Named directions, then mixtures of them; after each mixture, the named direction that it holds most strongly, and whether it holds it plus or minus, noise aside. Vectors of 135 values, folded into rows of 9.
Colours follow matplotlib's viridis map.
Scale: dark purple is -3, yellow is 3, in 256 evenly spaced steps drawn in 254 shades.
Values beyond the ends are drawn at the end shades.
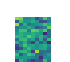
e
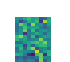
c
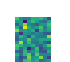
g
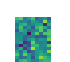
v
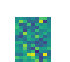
c, minus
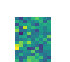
g, plus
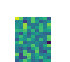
g, plus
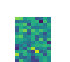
e, plus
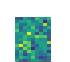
v, minus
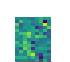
v, minus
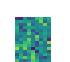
v, minus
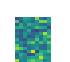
e, minus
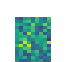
v, minus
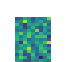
g, minus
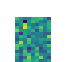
g, plus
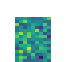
g, minus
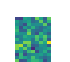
v, minus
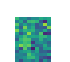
v, minus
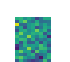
e, plus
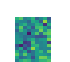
v, plus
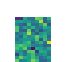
v, minus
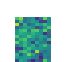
e, plus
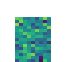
e, plus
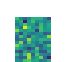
g, plus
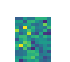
v, minus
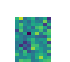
v, plus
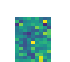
e, minus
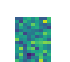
c, plus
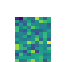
e, minus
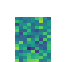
e, minus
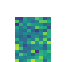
e, minus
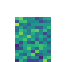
e, plus
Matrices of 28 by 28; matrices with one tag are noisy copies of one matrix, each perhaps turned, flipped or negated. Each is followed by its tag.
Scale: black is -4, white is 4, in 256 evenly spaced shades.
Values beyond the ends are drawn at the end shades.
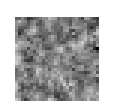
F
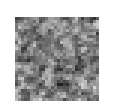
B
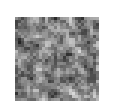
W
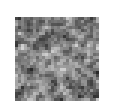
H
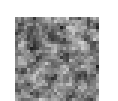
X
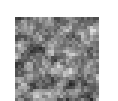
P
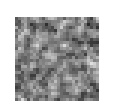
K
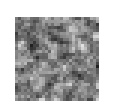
X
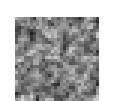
B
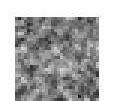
H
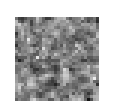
B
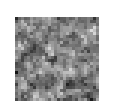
P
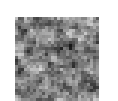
P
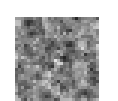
P
